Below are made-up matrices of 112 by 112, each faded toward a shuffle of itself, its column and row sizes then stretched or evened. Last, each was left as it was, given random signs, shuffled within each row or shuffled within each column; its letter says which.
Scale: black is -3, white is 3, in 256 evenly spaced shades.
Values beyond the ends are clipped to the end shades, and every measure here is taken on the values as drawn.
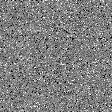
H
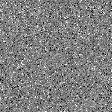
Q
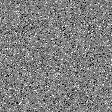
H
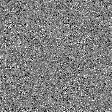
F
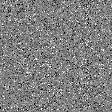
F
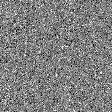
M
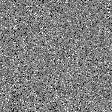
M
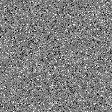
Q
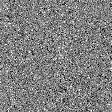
M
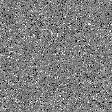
F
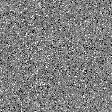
M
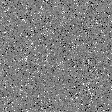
M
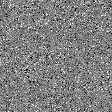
F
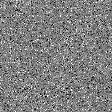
F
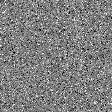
M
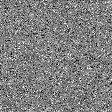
H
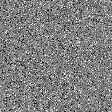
M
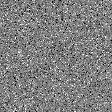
M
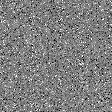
M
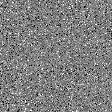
F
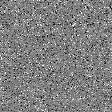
Q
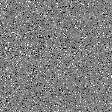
F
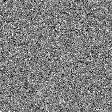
H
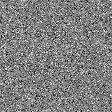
H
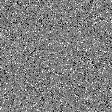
M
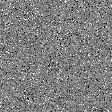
M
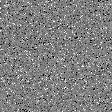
H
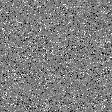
H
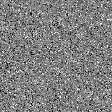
Q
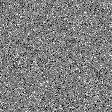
H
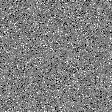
H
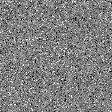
F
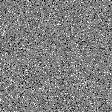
H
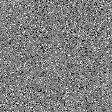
F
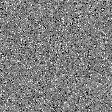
M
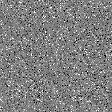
Q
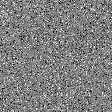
M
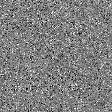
Q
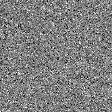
F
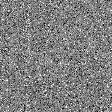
M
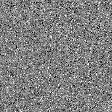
F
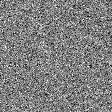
H
